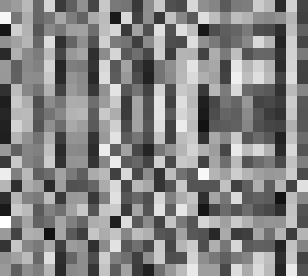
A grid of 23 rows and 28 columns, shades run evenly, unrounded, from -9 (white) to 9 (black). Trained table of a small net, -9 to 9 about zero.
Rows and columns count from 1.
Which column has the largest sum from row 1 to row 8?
26
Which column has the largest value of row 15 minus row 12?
11
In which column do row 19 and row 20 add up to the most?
5
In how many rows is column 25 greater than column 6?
10
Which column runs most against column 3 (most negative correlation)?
22
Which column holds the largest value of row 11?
19
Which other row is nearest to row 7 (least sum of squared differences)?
13
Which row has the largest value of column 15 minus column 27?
15
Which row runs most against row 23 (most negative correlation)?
20
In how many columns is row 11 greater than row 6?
14
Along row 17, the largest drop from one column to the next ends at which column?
27
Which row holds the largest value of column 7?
16
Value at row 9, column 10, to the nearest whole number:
-2
